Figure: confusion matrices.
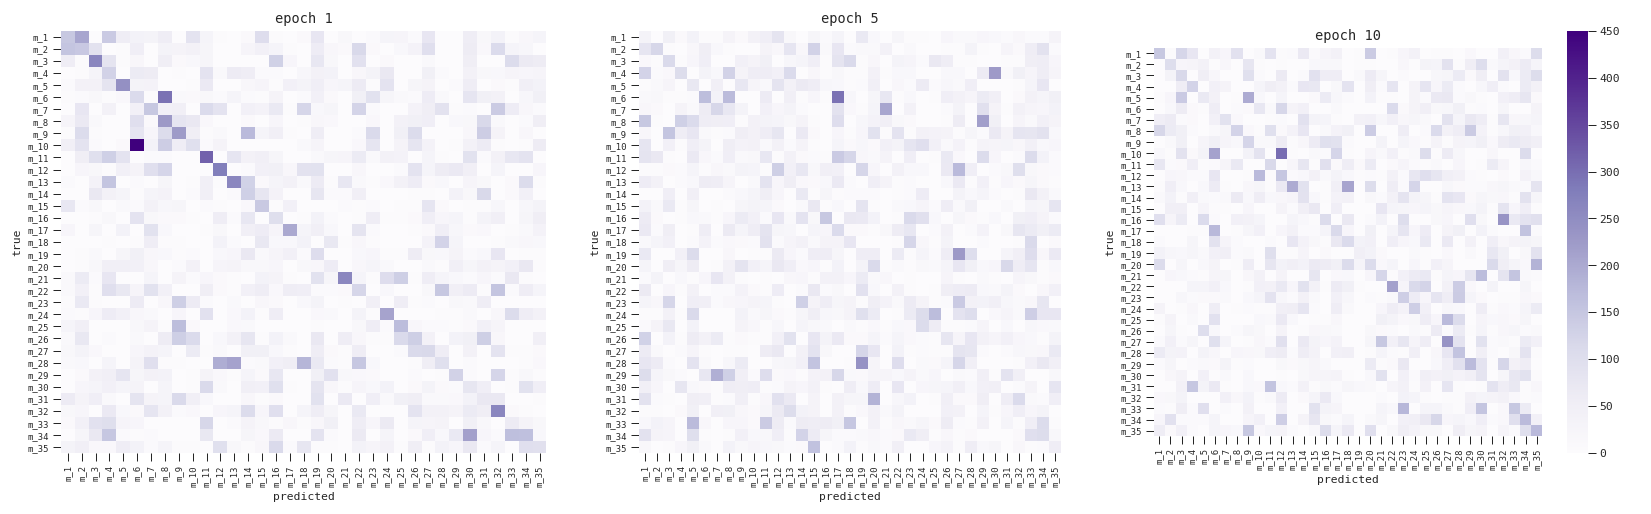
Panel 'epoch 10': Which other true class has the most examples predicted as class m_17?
m_10
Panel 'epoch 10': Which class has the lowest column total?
m_19
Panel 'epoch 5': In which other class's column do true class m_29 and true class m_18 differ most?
m_7
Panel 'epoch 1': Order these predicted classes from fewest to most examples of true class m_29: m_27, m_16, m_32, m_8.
m_27, m_8, m_16, m_32
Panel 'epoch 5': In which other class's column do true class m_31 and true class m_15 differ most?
m_20
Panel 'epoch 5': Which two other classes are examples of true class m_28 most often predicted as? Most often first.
m_19, m_15
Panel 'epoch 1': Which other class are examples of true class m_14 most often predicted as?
m_31
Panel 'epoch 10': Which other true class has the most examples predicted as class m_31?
m_20
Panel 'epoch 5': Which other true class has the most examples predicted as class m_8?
m_6
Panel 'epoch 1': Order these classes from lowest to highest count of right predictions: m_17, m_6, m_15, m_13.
m_6, m_15, m_17, m_13
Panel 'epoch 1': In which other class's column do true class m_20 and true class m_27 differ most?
m_26
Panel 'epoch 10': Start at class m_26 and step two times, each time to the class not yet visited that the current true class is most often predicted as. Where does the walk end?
m_9
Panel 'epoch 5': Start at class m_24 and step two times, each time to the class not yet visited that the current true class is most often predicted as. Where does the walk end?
m_3
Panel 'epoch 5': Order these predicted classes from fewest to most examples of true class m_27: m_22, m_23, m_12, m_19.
m_23, m_22, m_12, m_19
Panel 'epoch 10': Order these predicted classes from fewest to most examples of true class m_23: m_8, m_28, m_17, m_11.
m_8, m_17, m_11, m_28
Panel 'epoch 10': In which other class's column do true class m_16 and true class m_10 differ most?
m_12
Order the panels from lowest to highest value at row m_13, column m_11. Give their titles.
epoch 10, epoch 1, epoch 5
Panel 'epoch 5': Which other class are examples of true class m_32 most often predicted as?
m_13
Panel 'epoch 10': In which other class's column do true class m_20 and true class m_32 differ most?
m_35
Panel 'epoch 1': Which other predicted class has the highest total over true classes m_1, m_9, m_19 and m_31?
m_2
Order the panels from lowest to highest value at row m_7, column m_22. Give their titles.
epoch 5, epoch 10, epoch 1
